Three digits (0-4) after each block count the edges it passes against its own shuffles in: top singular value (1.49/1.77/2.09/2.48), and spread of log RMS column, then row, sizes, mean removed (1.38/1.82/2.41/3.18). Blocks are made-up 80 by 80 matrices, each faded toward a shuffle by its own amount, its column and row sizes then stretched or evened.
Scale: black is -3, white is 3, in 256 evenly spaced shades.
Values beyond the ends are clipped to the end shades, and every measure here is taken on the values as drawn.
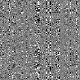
3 4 2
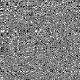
3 1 2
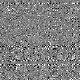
3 2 3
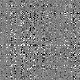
2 4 3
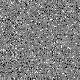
2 0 0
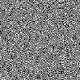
3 2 0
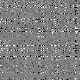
3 2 4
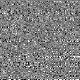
3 1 3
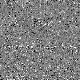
0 0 2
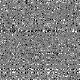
3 1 3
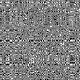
4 0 3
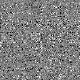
1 2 3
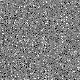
0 1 1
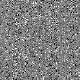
1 3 0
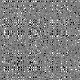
4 3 3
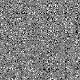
2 2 2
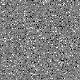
1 1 2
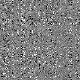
2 3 2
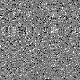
3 0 1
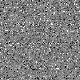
1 0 2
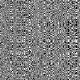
4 4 0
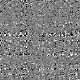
2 3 3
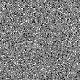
2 0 0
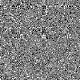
3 1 2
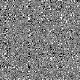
2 2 2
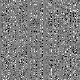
2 4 1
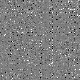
1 2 2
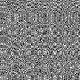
4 0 0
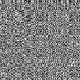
4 0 2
